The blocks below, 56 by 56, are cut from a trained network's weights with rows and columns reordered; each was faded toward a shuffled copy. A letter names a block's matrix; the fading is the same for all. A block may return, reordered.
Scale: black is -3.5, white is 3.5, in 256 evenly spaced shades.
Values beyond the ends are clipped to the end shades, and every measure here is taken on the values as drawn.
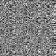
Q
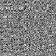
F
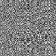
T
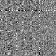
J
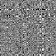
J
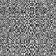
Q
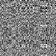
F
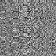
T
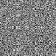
F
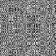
Q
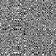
J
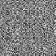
Q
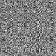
Q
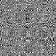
J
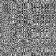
Q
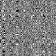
J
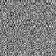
F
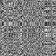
Q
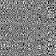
J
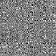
J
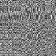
Q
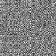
T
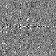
J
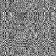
T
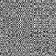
Q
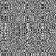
Q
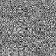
F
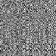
T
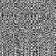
Q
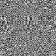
F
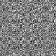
Q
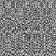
T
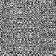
T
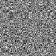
F
